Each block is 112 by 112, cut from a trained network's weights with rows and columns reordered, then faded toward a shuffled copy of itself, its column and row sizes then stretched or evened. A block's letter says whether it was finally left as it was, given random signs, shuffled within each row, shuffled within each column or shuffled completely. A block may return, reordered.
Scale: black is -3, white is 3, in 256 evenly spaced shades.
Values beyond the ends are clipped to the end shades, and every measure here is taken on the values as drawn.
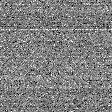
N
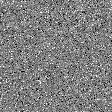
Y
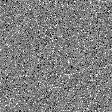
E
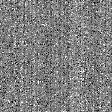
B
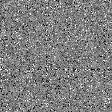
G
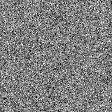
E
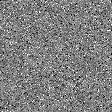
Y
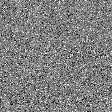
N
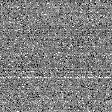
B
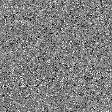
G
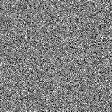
B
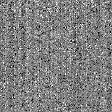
B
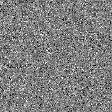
G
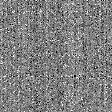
B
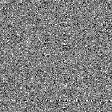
B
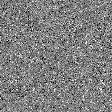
G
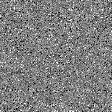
G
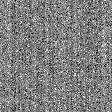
E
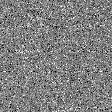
N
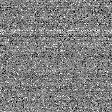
B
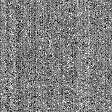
E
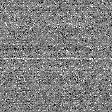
B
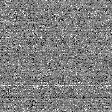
B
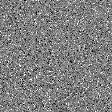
E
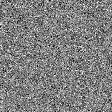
N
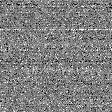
N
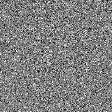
G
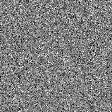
E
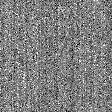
E
